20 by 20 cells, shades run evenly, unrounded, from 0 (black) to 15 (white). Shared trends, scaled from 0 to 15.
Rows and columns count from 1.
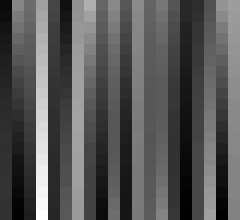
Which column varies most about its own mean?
19
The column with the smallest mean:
16
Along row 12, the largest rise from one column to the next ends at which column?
4
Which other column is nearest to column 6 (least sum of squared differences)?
17
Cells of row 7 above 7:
4
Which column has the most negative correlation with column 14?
7
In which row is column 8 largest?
1
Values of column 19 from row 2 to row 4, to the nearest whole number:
8 7 7
